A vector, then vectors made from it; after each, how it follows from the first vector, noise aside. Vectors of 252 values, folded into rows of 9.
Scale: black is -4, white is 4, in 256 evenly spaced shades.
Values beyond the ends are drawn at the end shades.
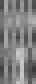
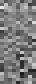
sign-scrambled.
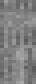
shrunk.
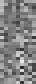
sign-scrambled.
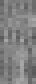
shrunk.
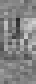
wrapped around, negated, partly zeroed.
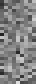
sign-scrambled.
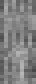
shrunk.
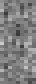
wrapped around, negated, partly zeroed.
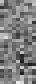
sign-scrambled.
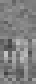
wrapped around, negated, partly zeroed.
